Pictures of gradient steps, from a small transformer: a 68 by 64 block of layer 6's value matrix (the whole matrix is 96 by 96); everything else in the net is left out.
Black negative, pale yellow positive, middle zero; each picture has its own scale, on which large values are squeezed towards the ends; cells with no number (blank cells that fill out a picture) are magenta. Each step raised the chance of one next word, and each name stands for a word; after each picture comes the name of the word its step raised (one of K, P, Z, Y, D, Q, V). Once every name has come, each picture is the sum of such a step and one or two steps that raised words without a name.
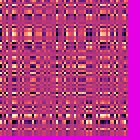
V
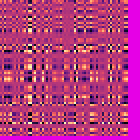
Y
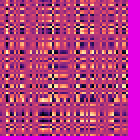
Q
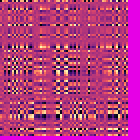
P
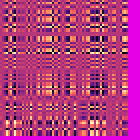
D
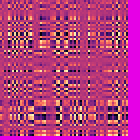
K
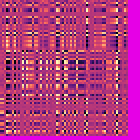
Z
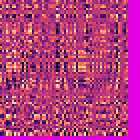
Y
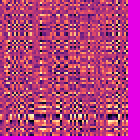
V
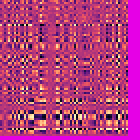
P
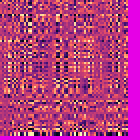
D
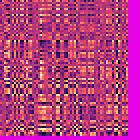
Z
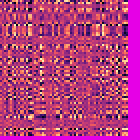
P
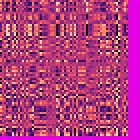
K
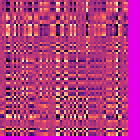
P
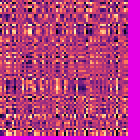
D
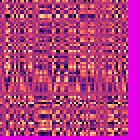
Y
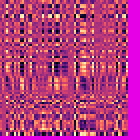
Y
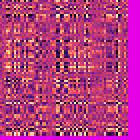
Y
